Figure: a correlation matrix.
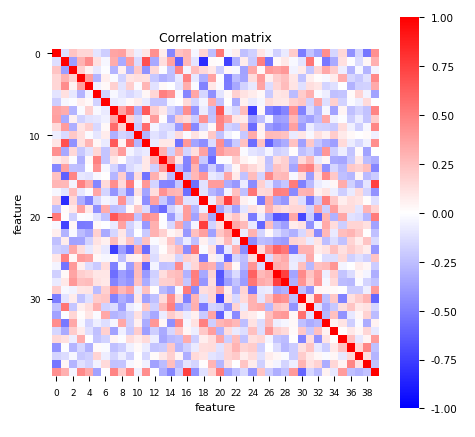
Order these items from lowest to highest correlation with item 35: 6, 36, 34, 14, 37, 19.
14, 6, 37, 34, 19, 36
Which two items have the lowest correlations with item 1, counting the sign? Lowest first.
18, 21
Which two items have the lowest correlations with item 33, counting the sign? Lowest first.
1, 14
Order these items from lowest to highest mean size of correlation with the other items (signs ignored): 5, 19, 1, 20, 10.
10, 5, 19, 1, 20
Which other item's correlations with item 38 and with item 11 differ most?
7
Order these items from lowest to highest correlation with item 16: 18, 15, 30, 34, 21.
30, 21, 15, 18, 34
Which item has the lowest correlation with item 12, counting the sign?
19
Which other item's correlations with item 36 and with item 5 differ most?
13
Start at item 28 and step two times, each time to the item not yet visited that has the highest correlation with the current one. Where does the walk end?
24
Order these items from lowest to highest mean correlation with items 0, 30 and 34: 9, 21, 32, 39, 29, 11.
11, 9, 39, 29, 21, 32
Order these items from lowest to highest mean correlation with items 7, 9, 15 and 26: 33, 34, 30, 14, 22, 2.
14, 30, 22, 34, 2, 33
